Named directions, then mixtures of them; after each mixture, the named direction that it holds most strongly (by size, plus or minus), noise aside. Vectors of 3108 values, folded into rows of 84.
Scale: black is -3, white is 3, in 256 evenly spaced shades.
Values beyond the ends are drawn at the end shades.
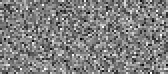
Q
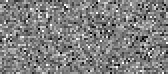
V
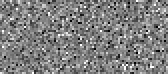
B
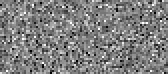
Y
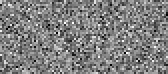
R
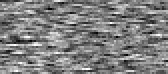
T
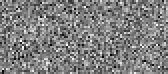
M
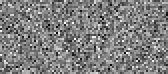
R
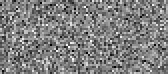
M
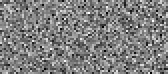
Q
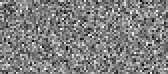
Q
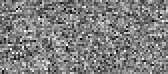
M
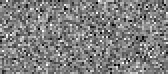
V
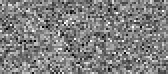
R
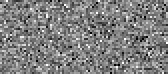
V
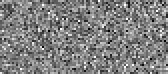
Q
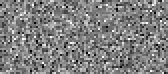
Y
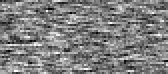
T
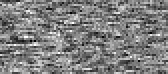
T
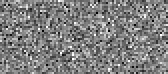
V
